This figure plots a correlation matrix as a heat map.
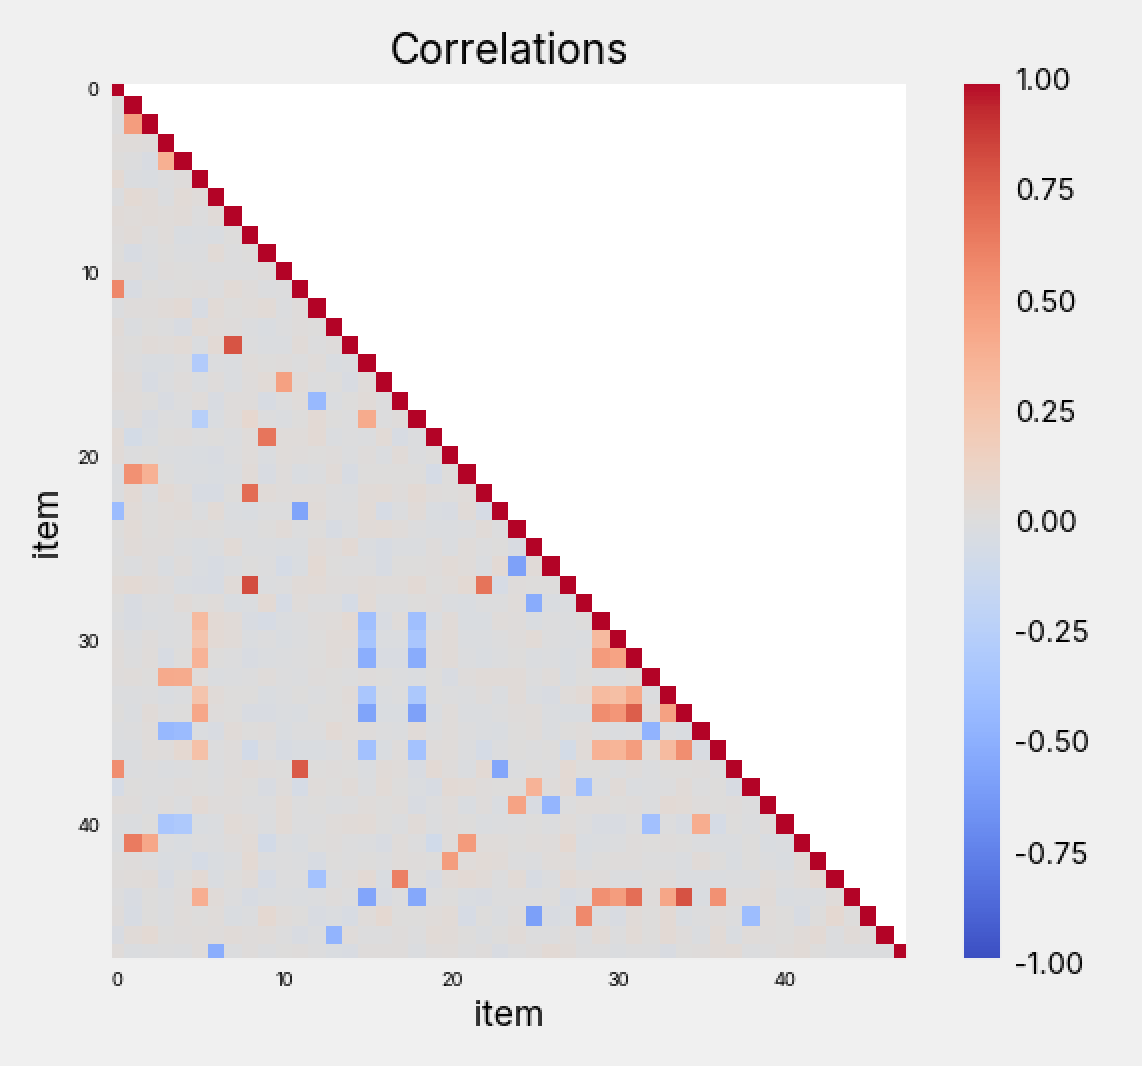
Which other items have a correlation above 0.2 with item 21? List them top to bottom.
1, 2, 41
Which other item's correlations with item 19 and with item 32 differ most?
9
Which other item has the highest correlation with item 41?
1
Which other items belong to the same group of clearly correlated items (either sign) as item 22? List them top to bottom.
8, 27
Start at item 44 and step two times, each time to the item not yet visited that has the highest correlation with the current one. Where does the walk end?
31
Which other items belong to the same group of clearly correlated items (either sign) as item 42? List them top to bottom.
20
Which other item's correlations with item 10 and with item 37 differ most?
11
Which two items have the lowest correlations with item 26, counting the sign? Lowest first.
24, 39
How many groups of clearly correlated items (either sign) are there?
14
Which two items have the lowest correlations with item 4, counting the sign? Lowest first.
35, 40
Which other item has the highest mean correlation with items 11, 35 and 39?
37
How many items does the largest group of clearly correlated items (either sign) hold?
10
